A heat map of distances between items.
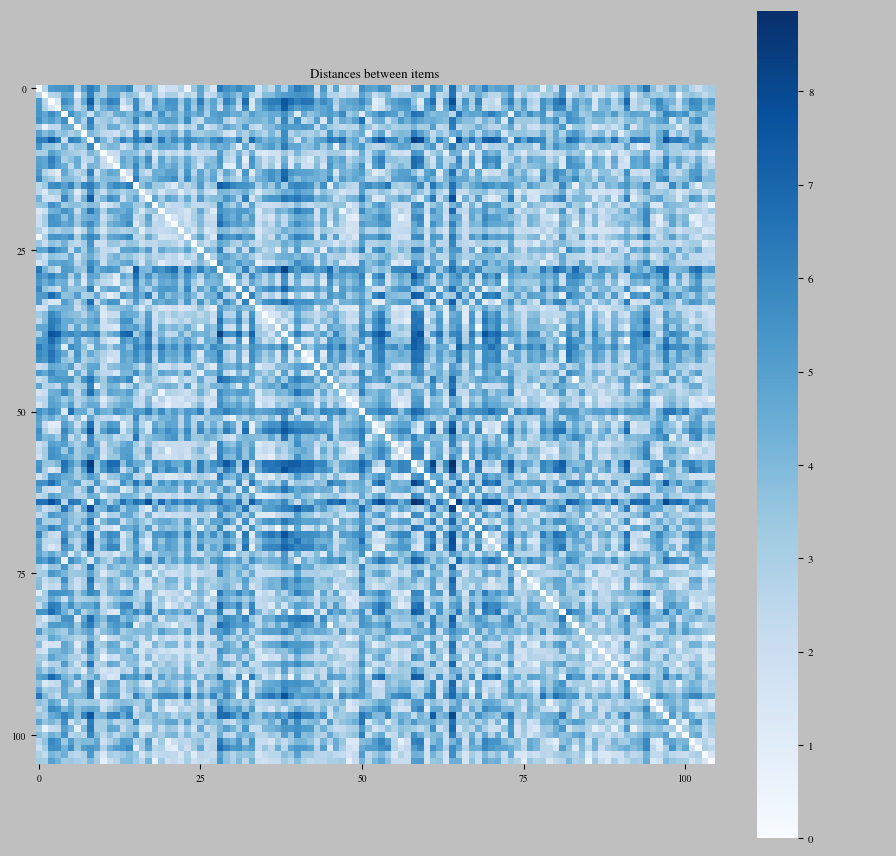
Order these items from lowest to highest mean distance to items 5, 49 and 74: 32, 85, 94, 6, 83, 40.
85, 6, 83, 32, 94, 40
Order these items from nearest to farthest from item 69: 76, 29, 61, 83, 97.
76, 97, 83, 29, 61
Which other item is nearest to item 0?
23
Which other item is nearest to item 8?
64
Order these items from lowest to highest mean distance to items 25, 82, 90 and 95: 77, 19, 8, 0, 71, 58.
77, 19, 0, 71, 8, 58
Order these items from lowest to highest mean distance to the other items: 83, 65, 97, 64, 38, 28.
83, 65, 97, 38, 28, 64
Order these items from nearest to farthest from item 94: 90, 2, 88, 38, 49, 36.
2, 90, 88, 49, 36, 38
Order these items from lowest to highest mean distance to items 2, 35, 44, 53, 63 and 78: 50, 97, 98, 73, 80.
98, 80, 97, 73, 50
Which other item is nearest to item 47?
19
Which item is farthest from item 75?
28
